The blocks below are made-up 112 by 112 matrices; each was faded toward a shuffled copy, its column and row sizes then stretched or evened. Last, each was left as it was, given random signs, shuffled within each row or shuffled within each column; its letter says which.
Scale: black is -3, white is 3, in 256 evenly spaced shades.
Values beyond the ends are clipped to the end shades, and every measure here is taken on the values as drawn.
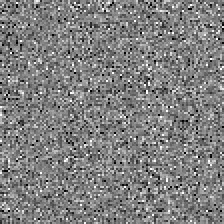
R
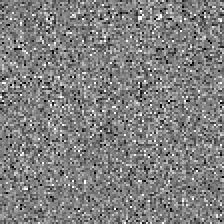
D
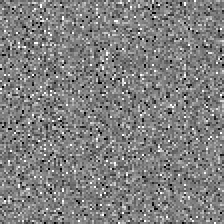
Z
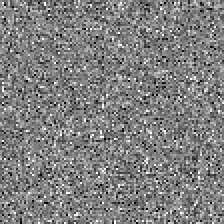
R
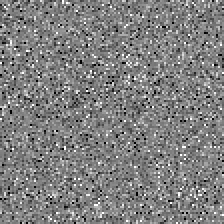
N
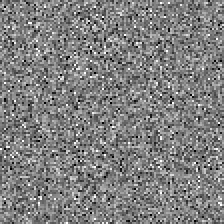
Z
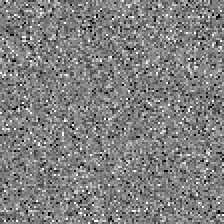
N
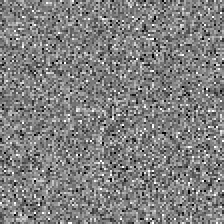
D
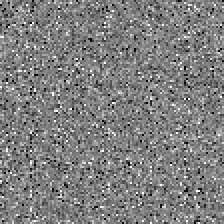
D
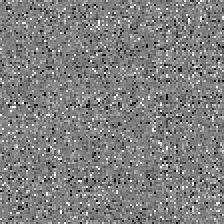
R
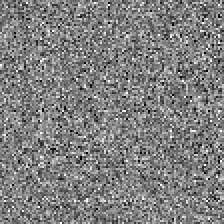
R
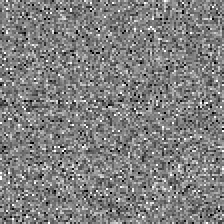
N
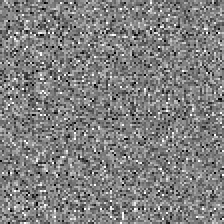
R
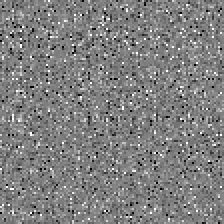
R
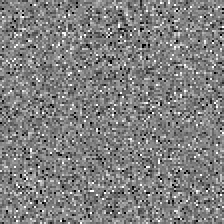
R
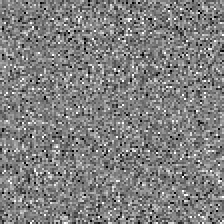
N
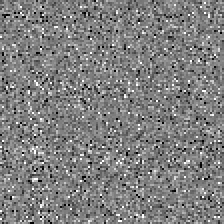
D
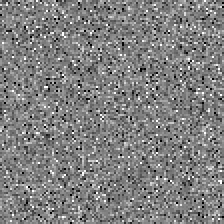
Z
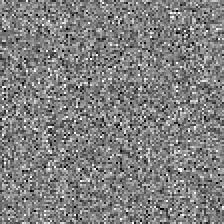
R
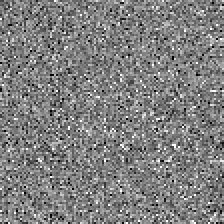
R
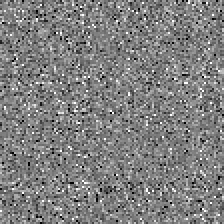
R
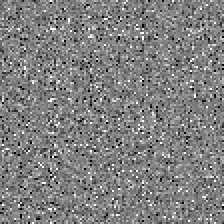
D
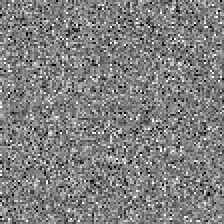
R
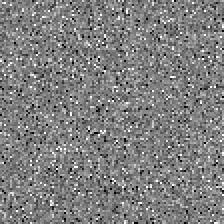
Z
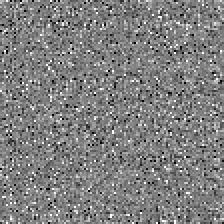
R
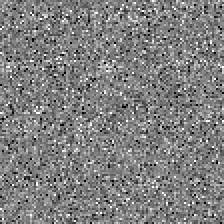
N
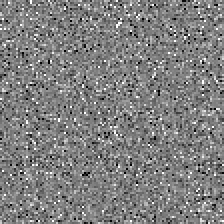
R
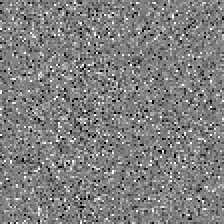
D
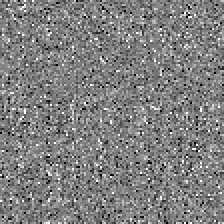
R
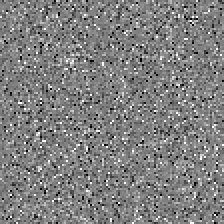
Z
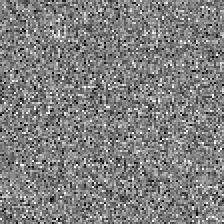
R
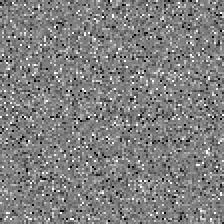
N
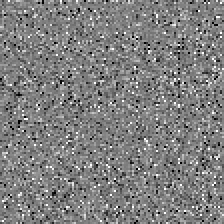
D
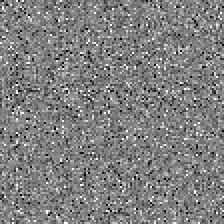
R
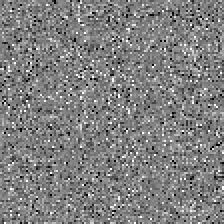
R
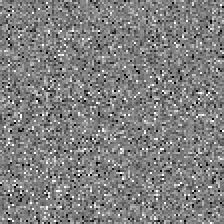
D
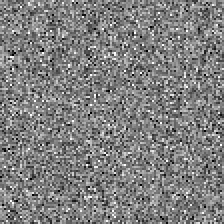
Z
